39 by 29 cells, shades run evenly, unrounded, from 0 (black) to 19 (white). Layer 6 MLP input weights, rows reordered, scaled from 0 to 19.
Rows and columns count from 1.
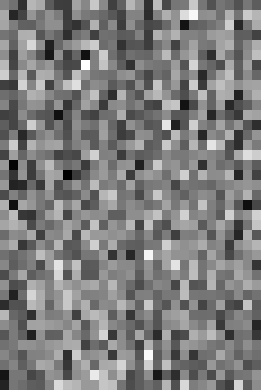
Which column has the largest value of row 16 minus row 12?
11
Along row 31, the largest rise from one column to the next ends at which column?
28
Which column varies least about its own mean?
16
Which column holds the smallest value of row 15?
27
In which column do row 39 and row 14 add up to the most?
12
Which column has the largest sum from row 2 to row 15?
22
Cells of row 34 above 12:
6
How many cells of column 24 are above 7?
34
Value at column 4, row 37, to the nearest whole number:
9
